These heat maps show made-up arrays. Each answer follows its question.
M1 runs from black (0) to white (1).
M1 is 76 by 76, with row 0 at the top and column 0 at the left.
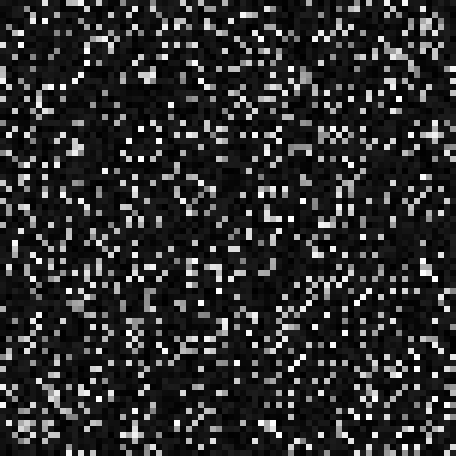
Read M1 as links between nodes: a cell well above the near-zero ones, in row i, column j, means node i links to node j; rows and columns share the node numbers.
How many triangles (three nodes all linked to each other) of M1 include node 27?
8
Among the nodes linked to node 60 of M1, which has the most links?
node 5
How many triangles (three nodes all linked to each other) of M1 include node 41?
8
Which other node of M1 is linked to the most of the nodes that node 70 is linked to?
node 31
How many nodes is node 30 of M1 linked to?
12
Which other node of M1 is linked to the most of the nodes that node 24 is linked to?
node 67
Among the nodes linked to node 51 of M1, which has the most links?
node 46
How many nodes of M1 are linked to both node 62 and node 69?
1
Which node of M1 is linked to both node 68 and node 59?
node 11
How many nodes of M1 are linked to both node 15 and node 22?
2
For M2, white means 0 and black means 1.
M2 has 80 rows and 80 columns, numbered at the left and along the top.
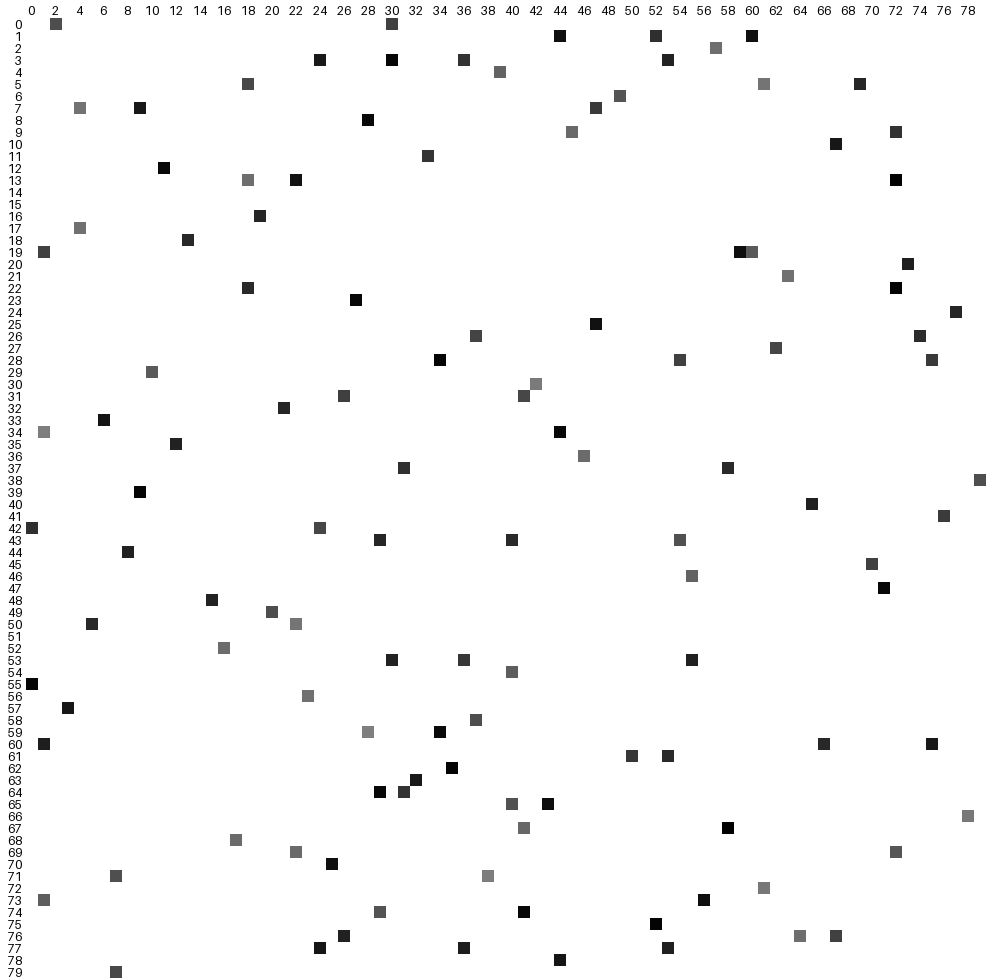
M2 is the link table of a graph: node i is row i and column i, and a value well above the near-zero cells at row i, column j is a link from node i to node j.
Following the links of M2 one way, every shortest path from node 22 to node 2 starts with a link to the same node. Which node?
node 72
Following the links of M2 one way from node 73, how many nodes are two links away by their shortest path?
4
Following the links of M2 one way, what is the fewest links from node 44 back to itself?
4
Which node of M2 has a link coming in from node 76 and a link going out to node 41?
node 67
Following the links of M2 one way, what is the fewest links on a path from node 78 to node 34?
4
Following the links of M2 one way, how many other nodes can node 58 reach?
10
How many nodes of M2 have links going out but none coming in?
2
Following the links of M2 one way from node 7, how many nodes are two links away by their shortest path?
4
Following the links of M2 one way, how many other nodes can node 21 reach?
2
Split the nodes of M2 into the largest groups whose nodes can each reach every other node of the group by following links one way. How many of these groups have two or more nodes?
8
